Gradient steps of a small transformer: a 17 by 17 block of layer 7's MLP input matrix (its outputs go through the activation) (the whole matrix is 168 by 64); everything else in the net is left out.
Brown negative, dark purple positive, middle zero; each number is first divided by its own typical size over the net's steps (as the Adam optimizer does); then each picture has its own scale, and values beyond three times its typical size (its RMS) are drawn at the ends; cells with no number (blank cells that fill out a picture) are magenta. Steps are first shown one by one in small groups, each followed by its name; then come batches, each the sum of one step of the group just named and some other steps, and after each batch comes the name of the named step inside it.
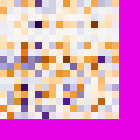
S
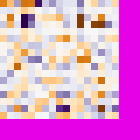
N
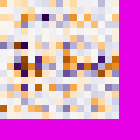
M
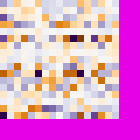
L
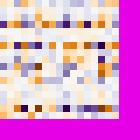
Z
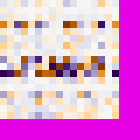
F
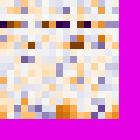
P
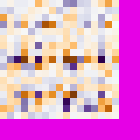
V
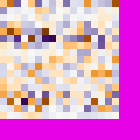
Z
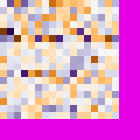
F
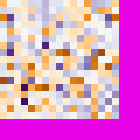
M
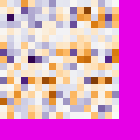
S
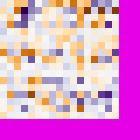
N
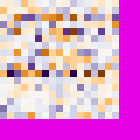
N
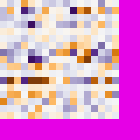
Z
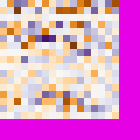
P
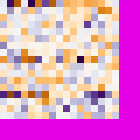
V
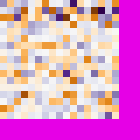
V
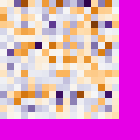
S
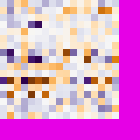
S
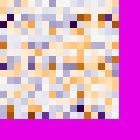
Z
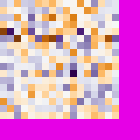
F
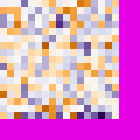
P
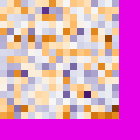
F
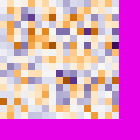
F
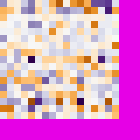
S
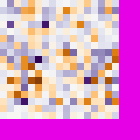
M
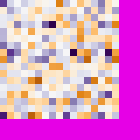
L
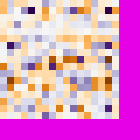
F
